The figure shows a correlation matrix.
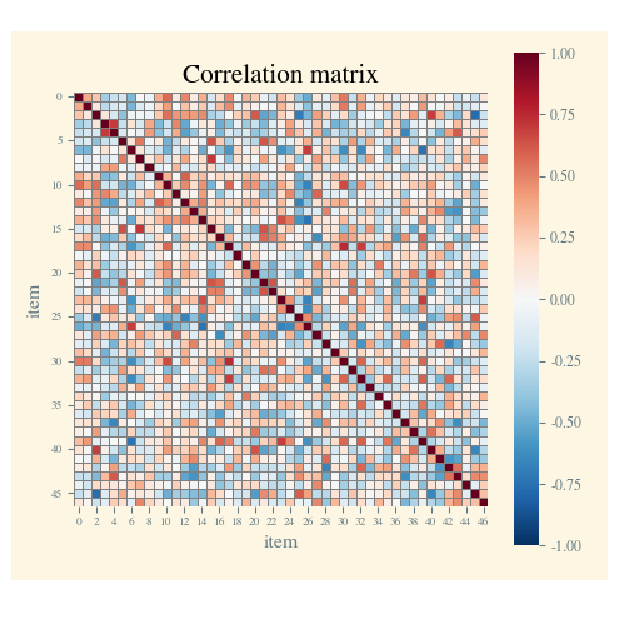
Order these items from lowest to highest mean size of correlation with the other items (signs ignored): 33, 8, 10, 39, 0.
8, 33, 0, 39, 10
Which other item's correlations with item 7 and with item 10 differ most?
15
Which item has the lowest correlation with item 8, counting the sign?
37
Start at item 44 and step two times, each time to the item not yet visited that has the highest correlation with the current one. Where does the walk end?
11
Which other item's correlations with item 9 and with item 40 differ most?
21
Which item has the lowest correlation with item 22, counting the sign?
27
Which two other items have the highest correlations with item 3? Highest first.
4, 11
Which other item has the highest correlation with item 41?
28
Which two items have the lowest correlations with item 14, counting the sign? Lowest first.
26, 25
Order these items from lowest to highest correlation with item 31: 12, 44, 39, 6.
44, 12, 39, 6
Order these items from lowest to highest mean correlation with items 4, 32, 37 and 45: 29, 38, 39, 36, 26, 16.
38, 36, 26, 29, 16, 39
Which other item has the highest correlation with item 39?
23
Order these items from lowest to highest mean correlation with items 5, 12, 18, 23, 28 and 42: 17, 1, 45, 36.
36, 45, 17, 1
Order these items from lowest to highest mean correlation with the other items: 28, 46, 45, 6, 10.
6, 45, 28, 46, 10
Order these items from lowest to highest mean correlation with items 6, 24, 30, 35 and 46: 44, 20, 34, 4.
20, 44, 34, 4
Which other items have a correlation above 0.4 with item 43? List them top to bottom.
4, 25, 42, 45, 46
